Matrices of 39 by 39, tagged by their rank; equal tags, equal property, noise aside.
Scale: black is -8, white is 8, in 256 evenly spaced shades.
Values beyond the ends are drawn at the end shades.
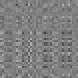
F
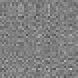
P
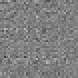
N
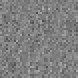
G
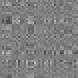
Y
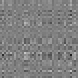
Y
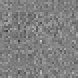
N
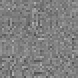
G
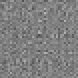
N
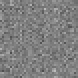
G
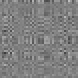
F
